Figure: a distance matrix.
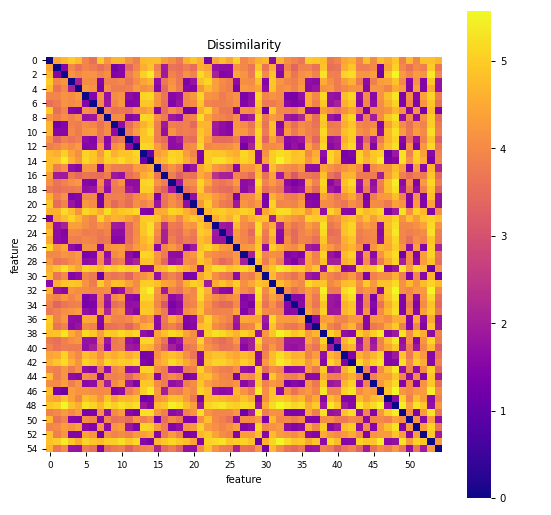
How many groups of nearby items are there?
5
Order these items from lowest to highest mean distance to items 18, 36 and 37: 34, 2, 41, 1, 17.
34, 17, 1, 2, 41
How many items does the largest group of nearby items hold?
18
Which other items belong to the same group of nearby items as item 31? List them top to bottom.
0, 22
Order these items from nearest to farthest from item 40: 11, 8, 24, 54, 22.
8, 11, 54, 24, 22
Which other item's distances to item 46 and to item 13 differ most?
14
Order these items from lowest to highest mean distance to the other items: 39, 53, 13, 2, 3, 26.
39, 3, 26, 2, 13, 53
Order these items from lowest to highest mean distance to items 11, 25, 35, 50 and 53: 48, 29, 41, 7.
7, 41, 29, 48
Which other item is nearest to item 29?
53
